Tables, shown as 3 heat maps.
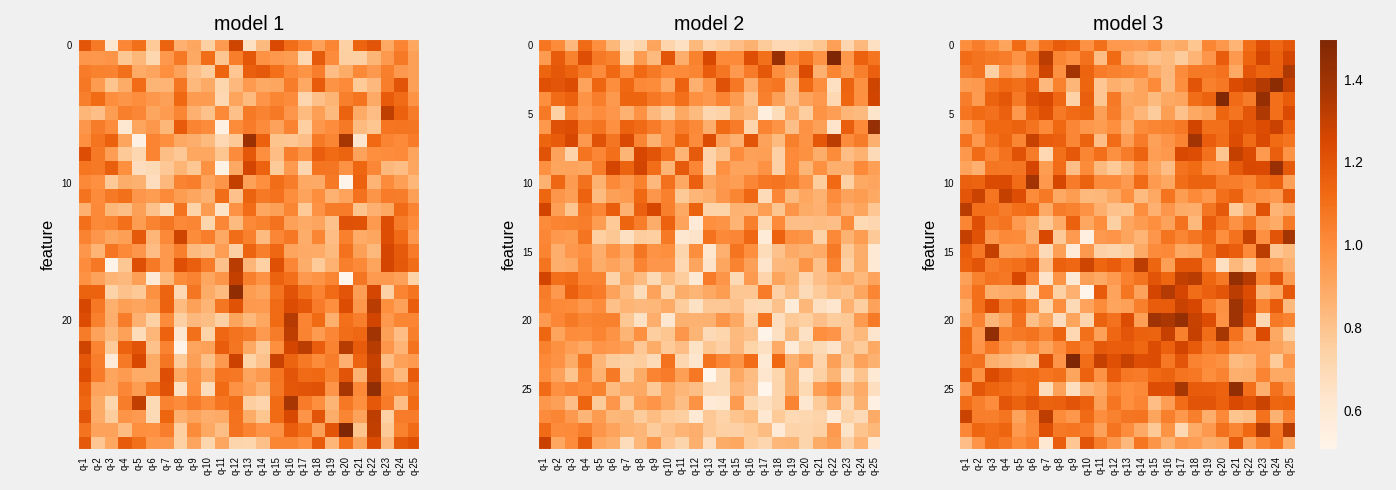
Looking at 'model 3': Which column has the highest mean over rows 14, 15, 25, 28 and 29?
q-21
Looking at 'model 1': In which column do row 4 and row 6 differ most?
q-4
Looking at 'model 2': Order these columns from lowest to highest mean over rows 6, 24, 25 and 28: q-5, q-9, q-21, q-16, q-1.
q-16, q-21, q-9, q-5, q-1
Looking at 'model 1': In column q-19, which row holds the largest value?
28
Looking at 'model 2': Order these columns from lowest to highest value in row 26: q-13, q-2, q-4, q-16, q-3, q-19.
q-13, q-16, q-3, q-2, q-19, q-4
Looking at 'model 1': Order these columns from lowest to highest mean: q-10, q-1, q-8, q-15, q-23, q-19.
q-10, q-8, q-19, q-23, q-15, q-1
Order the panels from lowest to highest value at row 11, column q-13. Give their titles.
model 2, model 3, model 1
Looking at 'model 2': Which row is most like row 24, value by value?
26
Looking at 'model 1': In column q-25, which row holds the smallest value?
17
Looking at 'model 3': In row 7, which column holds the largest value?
q-18
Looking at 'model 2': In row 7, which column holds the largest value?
q-22
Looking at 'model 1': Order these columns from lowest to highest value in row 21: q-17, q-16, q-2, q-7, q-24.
q-24, q-2, q-17, q-7, q-16
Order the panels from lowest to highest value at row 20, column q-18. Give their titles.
model 2, model 1, model 3
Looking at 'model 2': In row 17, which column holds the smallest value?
q-12
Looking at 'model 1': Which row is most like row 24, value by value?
19
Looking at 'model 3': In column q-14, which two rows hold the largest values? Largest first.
16, 23
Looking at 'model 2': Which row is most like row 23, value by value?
14
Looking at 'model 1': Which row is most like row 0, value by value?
23
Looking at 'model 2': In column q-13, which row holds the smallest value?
24
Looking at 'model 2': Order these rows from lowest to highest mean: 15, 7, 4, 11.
15, 11, 4, 7
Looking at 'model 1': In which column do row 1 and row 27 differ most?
q-22
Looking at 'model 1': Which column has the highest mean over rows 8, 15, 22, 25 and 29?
q-20
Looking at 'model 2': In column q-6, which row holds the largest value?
9
